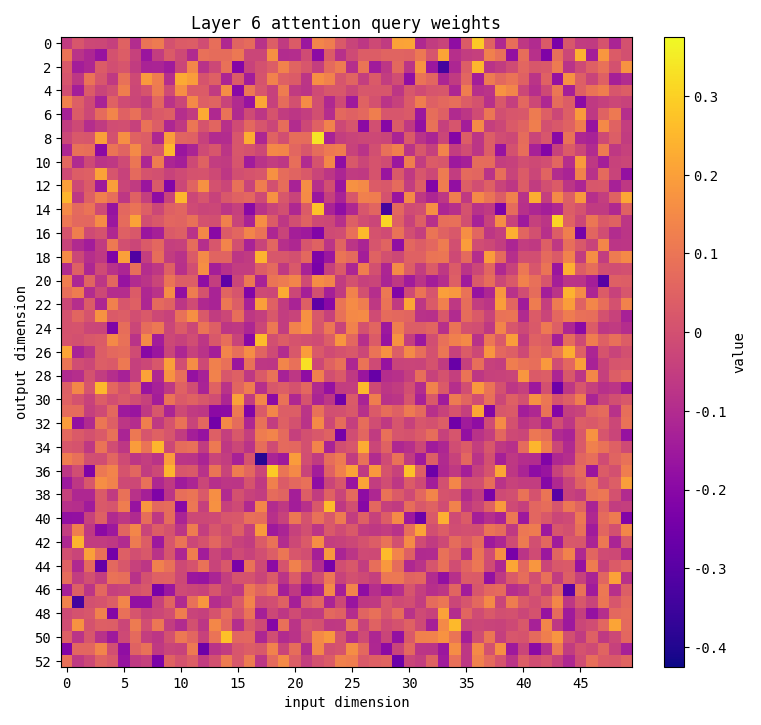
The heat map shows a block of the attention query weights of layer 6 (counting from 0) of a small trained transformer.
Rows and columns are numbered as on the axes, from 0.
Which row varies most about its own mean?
36
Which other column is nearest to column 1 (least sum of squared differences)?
6
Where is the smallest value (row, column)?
35, 17
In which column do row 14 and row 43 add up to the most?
2
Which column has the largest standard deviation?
22
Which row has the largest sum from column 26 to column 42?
26
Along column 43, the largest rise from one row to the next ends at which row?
15
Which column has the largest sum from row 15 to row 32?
44
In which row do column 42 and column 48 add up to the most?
49
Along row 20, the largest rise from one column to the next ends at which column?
48
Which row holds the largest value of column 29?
0
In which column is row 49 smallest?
18
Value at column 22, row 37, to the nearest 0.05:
-0.2
